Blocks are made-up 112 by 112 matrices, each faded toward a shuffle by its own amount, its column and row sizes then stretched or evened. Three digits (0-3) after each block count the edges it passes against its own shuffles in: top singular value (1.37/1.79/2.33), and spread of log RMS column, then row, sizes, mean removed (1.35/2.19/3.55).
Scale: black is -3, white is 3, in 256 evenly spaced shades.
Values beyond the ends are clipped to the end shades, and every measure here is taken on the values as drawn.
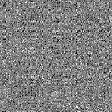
3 1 1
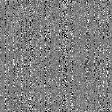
0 3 1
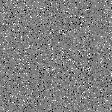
0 1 1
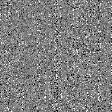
1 2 1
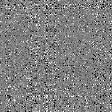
2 2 2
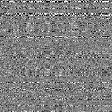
3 0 3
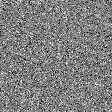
0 0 0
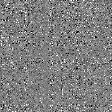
0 2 2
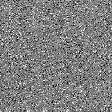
2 1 0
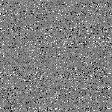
0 1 2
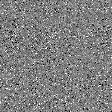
0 1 1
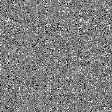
0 2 1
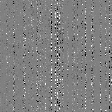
1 3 0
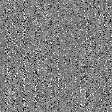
1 2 0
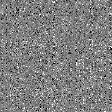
1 2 1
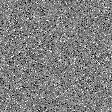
0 0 0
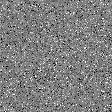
0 0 0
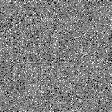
2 0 1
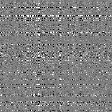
3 2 3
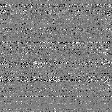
0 1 3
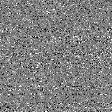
1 0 2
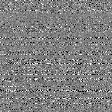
2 0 3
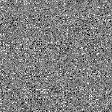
1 1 2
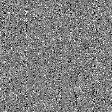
0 2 0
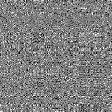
3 0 2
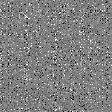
2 2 1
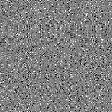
3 1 0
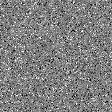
0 0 1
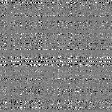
2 2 3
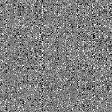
2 2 1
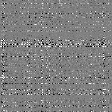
2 2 3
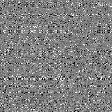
3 0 2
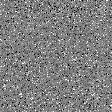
1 0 1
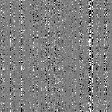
3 3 1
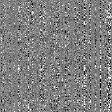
2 3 1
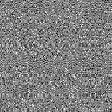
3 0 0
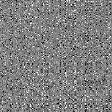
3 2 1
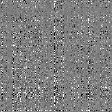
1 3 2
